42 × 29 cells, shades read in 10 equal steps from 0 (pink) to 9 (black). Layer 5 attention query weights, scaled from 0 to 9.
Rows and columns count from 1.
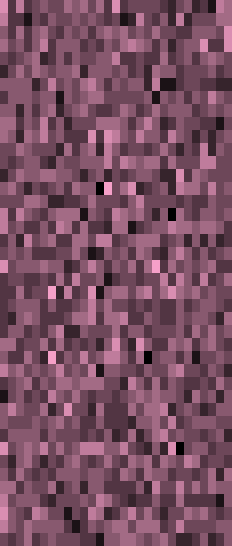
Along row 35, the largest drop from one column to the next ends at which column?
22
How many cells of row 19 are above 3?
20
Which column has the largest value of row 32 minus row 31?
7
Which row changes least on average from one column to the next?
16
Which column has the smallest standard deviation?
5
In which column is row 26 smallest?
8
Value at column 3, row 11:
7
